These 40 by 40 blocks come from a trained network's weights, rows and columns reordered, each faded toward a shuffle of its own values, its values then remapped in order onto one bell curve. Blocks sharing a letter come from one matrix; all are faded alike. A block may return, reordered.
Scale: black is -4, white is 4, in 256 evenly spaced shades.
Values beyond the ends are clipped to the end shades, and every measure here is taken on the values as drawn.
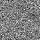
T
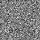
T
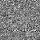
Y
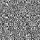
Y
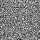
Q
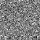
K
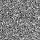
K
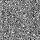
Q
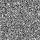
Q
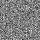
Q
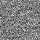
T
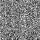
Q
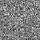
Y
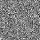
K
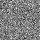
Q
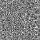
Y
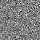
T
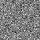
K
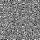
Y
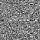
Y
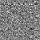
Y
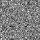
Y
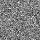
T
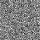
K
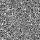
T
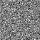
T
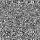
Y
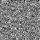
K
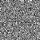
K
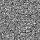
T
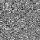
Y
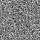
Q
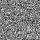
K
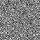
K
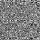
Y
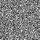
Q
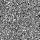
T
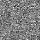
K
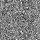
Q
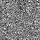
T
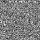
Y
